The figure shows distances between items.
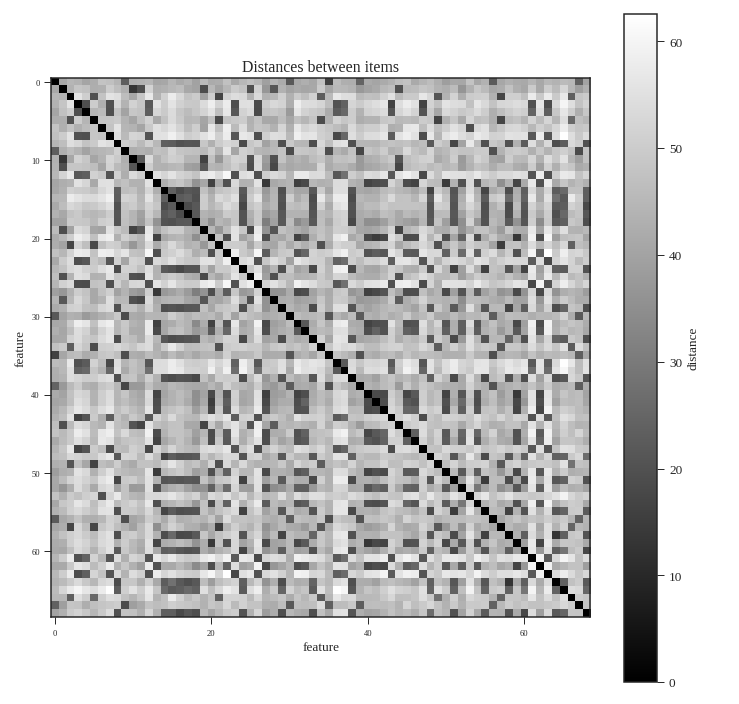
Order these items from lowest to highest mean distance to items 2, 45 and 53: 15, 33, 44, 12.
44, 33, 15, 12
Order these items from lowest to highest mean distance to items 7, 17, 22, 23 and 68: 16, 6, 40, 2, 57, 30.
16, 40, 30, 57, 6, 2
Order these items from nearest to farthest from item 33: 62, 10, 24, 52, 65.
24, 65, 52, 62, 10
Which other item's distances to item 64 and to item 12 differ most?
58
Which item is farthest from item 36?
65
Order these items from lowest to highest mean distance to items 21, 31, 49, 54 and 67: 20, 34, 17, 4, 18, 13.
13, 20, 34, 18, 17, 4
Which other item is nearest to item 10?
1
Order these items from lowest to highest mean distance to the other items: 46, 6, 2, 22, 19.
46, 19, 22, 2, 6
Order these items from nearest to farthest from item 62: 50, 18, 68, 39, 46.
50, 46, 18, 68, 39
